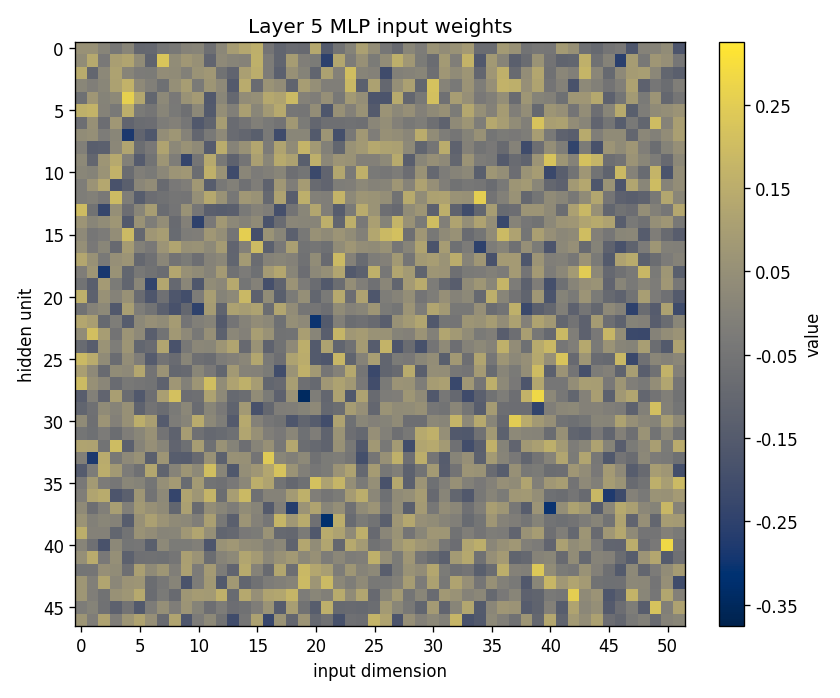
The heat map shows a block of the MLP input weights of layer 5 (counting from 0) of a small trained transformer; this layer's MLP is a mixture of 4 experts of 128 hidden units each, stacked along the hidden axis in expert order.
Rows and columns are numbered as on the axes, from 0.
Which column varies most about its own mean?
21
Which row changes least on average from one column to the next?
0
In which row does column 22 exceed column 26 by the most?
35
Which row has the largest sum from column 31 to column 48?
30
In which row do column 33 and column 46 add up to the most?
5
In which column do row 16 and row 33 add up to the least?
34
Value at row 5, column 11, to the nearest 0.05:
-0.15
